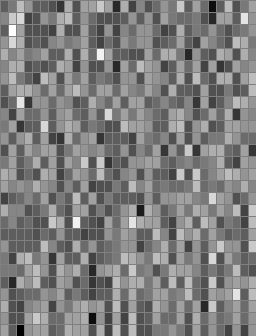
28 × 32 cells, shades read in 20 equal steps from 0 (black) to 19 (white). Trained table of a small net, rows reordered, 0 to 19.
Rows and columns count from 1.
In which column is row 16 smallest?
12
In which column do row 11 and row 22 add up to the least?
7
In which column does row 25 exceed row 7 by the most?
30
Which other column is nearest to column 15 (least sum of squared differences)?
5
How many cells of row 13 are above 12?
3
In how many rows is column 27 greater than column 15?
16
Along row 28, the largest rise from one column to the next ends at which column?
4
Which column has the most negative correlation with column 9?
27
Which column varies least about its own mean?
19
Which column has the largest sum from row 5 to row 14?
9
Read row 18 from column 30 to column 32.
14 5 15
